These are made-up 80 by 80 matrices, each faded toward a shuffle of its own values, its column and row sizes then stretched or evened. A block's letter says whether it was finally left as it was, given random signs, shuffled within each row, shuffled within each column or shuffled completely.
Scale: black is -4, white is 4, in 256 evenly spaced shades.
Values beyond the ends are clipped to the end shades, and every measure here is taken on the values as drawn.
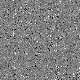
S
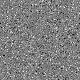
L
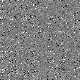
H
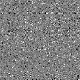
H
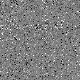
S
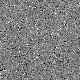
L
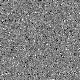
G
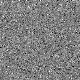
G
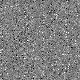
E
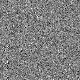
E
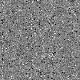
E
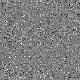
S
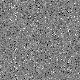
E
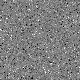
L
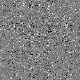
H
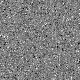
L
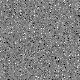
E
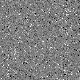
E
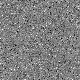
L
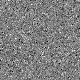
L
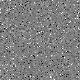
H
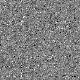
S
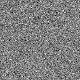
G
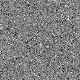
E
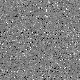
G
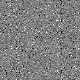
S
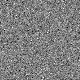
L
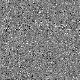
S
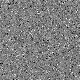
L
